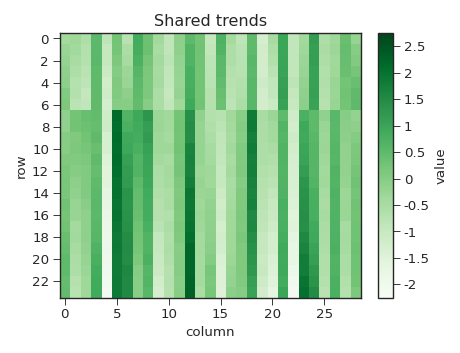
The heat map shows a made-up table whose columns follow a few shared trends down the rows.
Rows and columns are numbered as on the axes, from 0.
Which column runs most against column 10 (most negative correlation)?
21
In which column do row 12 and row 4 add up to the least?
4
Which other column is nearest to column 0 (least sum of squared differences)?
28
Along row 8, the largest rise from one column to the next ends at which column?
5
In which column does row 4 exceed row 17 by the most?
15
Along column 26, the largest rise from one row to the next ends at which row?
7
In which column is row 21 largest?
12
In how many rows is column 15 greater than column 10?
7
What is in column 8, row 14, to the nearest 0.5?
1
